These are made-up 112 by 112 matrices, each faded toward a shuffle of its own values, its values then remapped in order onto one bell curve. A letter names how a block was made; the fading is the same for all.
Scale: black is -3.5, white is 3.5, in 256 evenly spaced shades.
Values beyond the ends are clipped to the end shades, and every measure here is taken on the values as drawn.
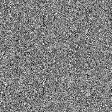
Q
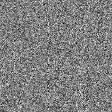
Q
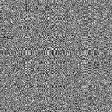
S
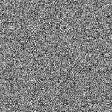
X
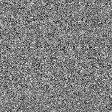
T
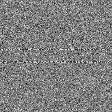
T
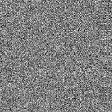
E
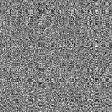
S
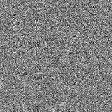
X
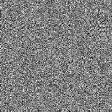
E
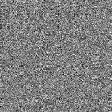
X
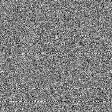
T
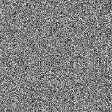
E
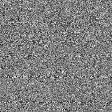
T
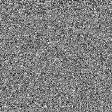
T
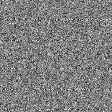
T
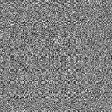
S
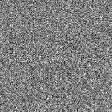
X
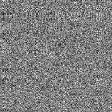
E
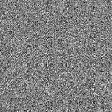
E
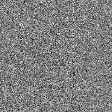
Q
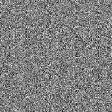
E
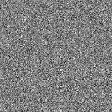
X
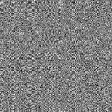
S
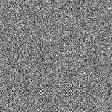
E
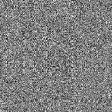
E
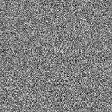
X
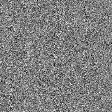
Q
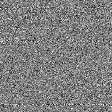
T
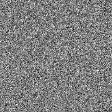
Q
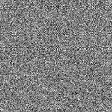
X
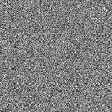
X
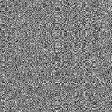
S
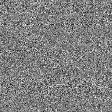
T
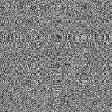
S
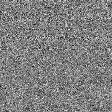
T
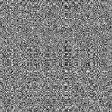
S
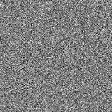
X
